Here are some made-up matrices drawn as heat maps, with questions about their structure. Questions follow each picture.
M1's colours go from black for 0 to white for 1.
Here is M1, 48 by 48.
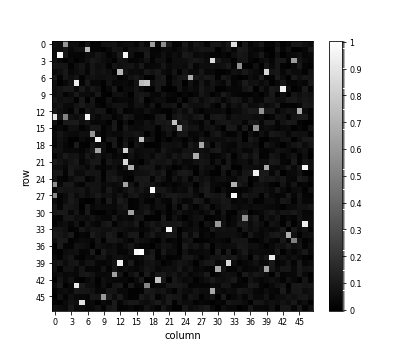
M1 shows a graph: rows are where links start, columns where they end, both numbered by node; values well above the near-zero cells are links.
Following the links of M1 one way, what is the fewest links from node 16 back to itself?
2
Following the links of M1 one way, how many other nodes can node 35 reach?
2
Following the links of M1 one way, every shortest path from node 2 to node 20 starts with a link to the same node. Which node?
node 13
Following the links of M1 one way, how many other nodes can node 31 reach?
3
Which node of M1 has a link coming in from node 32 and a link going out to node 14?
node 30
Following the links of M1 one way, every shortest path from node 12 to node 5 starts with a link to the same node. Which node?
node 38
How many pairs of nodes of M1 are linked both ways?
4
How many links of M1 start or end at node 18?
3
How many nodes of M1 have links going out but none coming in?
3
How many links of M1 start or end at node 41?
1
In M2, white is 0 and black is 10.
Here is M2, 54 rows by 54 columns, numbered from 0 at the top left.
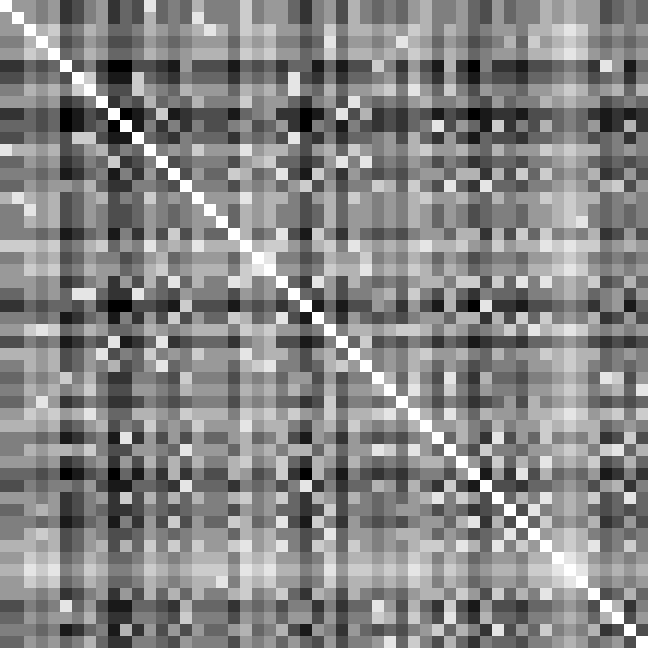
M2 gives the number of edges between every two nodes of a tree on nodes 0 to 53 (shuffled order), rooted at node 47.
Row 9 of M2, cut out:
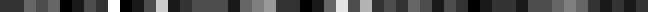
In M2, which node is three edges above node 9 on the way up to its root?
30
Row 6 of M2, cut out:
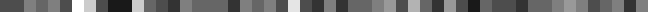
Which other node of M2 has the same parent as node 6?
11
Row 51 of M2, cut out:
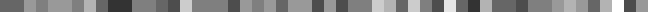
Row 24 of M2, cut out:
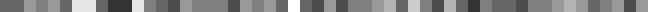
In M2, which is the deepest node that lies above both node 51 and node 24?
34
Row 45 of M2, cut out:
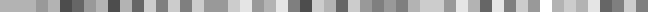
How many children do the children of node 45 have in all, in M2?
6
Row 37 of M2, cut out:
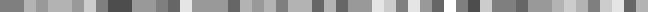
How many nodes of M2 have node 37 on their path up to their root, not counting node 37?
7
